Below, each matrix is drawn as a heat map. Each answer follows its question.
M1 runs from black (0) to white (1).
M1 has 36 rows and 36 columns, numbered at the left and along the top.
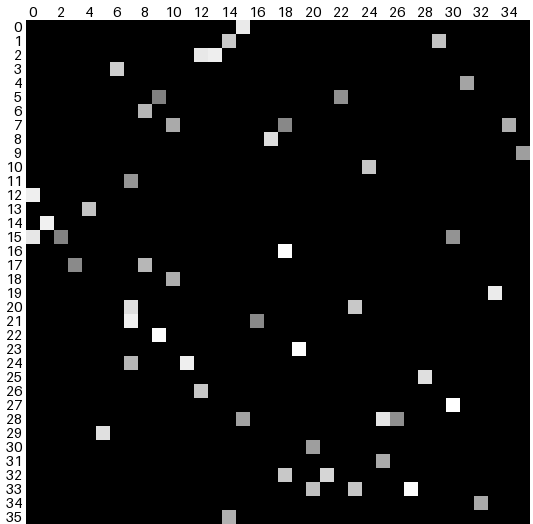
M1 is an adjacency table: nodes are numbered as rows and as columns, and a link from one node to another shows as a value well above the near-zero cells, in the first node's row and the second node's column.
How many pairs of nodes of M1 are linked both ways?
4
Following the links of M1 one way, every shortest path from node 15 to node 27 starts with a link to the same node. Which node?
node 30
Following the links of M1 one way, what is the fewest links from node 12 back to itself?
4
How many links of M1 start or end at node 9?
3
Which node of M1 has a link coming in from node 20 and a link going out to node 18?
node 7
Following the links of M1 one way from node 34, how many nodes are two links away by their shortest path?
2
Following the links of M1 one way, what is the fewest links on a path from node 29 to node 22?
2
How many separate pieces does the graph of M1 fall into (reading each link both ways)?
3
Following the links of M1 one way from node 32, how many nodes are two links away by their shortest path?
3
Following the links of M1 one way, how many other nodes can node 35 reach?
6
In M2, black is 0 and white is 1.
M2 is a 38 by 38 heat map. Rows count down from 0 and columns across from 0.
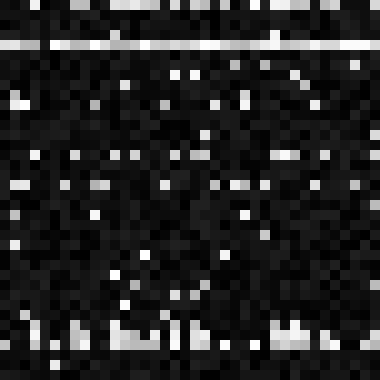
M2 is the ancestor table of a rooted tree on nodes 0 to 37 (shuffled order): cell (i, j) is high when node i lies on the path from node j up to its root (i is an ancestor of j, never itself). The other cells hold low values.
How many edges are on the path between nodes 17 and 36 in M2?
8
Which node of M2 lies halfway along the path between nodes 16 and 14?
4
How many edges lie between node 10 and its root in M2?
2
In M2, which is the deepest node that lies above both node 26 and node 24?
18
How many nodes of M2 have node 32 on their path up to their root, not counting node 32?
7
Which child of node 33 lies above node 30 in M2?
8
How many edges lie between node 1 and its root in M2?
6
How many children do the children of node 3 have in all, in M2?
1
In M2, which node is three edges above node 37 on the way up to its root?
28
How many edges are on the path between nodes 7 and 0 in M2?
4
